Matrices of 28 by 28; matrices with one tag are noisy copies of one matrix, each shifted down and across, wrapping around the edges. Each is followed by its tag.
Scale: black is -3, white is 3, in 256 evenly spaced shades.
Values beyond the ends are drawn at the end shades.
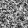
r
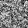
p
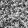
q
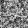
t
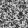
r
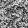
q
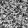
r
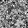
p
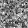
q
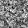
q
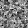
t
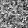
t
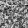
t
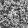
p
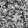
p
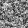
p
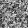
t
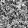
p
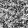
q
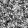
p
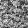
q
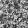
t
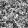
q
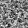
r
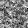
q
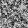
p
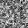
t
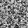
r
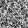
r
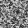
r
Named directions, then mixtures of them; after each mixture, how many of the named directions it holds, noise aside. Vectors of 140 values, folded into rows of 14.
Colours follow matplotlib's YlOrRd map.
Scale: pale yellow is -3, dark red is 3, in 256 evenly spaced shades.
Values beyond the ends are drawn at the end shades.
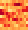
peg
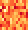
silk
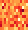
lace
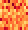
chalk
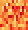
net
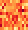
two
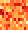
three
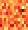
one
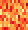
four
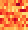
four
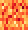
four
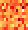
one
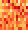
three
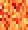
three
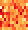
three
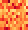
one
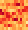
one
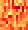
two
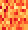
one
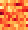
one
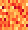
four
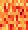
two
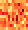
three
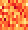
four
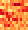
one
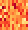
four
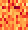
four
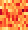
four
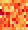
three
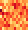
two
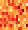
four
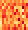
one
